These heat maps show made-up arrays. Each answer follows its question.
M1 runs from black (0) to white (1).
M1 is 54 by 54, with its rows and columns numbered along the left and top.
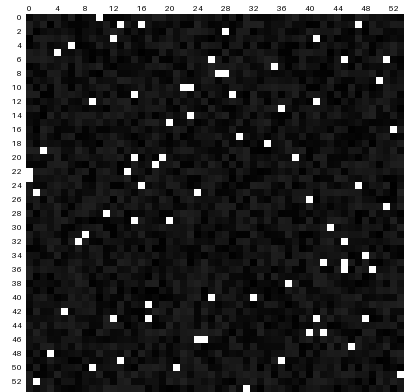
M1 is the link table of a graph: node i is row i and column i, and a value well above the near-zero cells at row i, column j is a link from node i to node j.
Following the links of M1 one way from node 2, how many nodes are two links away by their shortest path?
1
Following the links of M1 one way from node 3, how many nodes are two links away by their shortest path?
2
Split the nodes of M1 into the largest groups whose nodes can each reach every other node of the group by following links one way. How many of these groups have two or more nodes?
7
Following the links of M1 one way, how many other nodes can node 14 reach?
4
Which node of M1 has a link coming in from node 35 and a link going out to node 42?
node 45
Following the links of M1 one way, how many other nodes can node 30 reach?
11
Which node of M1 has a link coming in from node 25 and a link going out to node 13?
node 1
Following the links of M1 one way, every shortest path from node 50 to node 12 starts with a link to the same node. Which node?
node 21
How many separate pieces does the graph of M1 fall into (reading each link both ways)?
6
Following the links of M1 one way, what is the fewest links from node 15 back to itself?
2
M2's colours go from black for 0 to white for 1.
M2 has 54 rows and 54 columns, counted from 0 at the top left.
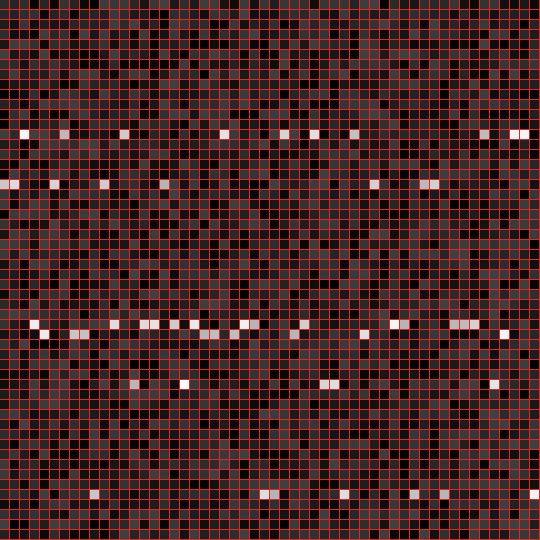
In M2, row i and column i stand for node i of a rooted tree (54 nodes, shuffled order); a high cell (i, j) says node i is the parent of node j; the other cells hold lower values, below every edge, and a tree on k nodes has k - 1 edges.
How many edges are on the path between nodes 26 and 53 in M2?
2
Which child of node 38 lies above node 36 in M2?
33
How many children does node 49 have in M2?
7
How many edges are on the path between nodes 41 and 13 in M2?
3
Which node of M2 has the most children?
32
